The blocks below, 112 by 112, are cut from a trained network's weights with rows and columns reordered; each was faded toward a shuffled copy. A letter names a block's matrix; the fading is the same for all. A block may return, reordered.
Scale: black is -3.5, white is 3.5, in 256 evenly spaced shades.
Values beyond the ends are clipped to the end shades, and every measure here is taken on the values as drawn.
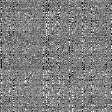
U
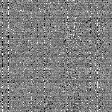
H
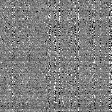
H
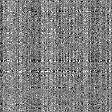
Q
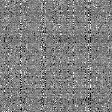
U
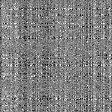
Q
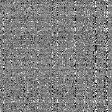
U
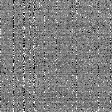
U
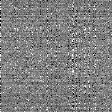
H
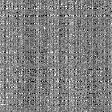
Q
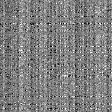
Q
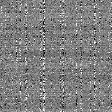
H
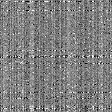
Q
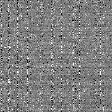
H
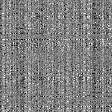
Q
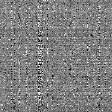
H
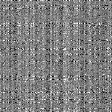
Q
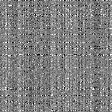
Q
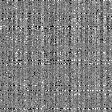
Q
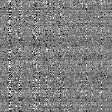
H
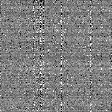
H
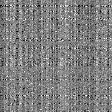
Q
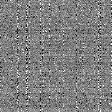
U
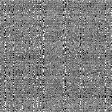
U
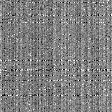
Q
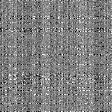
Q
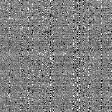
U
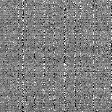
U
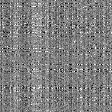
Q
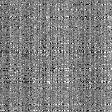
Q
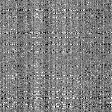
Q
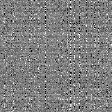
U
